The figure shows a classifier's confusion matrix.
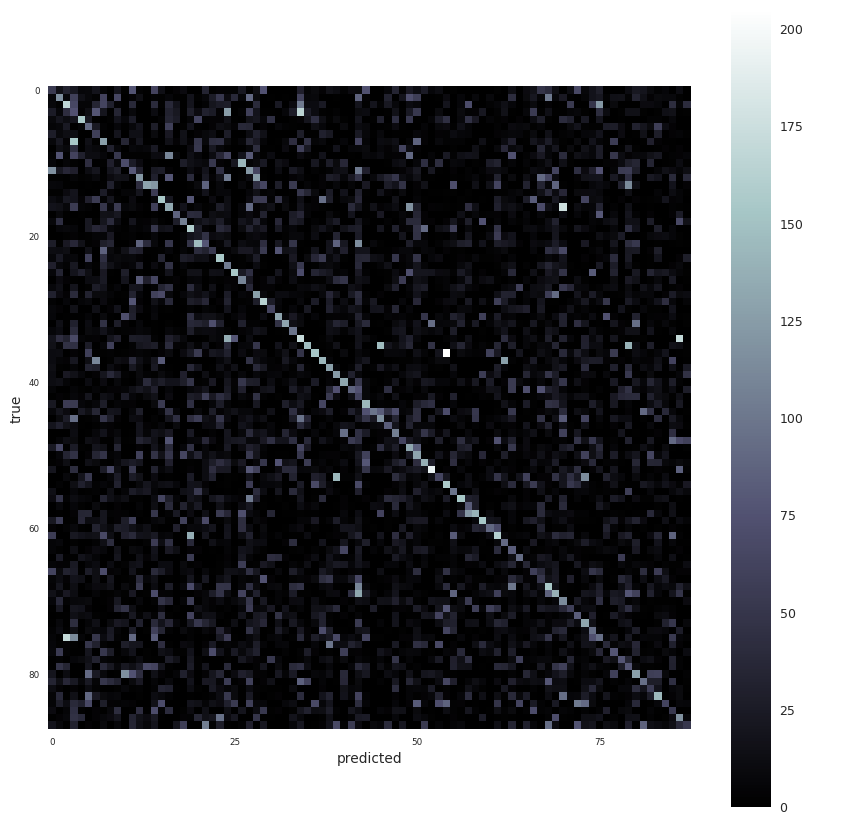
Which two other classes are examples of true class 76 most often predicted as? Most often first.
38, 53
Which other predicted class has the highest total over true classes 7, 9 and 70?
3
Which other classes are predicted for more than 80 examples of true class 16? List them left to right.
27, 49, 70
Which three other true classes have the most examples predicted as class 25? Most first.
34, 84, 1
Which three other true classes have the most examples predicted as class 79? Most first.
35, 13, 69
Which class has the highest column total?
42
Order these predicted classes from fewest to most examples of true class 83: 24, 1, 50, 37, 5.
50, 37, 1, 24, 5
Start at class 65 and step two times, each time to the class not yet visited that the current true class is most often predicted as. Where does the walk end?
12
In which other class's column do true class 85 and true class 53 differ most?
39
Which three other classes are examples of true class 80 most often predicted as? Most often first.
10, 5, 11
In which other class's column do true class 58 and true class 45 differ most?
57
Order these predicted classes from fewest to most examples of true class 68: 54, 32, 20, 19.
32, 20, 54, 19
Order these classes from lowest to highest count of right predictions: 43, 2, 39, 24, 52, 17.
17, 24, 39, 43, 2, 52
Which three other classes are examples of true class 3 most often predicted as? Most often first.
34, 24, 6
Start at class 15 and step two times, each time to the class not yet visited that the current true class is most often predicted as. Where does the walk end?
62
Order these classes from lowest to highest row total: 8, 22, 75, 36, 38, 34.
8, 38, 22, 36, 34, 75
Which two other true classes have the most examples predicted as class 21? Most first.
87, 13
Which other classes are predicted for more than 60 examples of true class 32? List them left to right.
22, 52, 80
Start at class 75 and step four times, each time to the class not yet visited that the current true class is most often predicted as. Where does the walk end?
23
